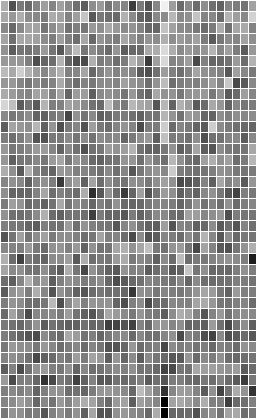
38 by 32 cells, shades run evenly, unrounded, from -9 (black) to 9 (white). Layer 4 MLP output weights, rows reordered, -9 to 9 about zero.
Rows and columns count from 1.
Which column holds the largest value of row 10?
1
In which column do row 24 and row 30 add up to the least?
32
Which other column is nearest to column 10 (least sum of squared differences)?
7
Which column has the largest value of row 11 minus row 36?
21
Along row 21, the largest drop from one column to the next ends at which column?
22
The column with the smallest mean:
19
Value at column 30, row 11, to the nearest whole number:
1
